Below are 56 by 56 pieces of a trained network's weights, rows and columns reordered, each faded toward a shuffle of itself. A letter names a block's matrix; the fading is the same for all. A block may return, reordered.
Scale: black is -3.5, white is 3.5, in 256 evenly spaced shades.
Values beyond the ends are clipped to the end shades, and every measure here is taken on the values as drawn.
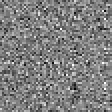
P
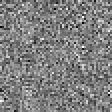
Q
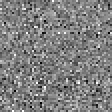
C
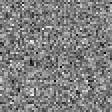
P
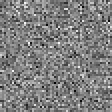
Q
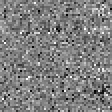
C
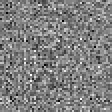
P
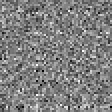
P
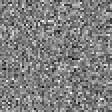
Q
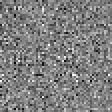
C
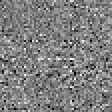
C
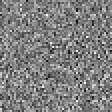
Q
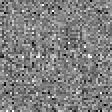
C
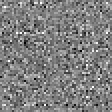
C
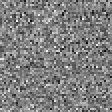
Q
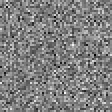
Q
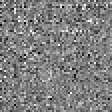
C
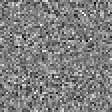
Q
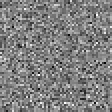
P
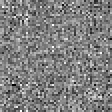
P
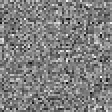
P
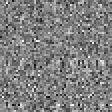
P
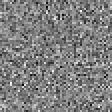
Q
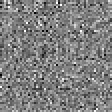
P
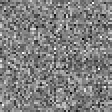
Q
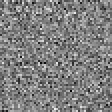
Q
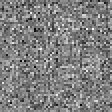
P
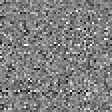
C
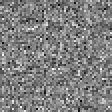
P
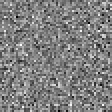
P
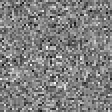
Q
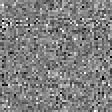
C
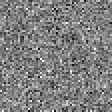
Q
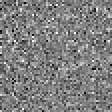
C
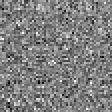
Q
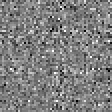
C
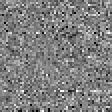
C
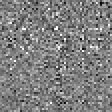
C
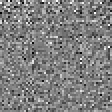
C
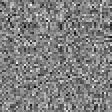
Q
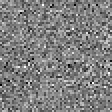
Q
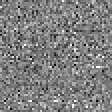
C
